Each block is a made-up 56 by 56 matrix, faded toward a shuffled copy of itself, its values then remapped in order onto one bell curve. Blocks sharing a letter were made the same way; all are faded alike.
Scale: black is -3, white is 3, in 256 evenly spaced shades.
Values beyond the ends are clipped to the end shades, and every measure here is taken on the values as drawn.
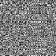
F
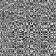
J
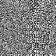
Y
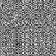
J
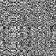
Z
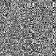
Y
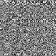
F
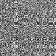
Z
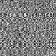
J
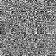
F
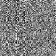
Y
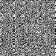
Y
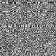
F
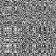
J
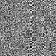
Y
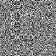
Y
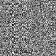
Y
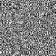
Z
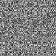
F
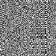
Y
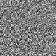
Z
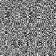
Z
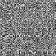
Z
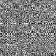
F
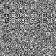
Z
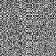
J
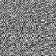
Z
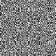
Y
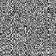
Y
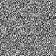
Z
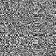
F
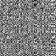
J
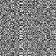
J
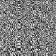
Y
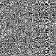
Y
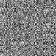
Z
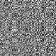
F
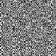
Y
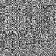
Z
